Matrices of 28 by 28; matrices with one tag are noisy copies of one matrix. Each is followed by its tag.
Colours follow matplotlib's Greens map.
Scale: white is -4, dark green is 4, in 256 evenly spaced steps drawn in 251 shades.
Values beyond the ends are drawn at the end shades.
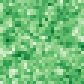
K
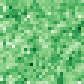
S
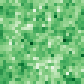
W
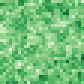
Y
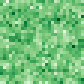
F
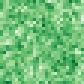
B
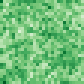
B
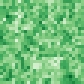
W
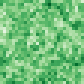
Y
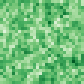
Y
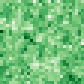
W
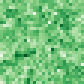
K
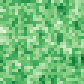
Y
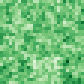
W
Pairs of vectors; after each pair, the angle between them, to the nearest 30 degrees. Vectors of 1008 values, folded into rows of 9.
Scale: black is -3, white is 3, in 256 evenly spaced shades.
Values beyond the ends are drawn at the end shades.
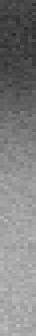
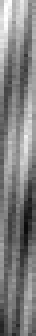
120 degrees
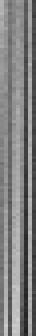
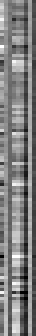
30 degrees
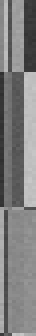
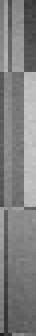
30 degrees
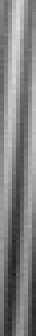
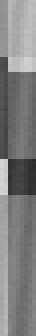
90 degrees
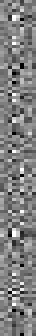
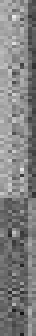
60 degrees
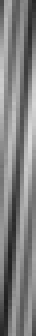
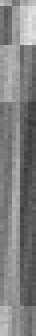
120 degrees
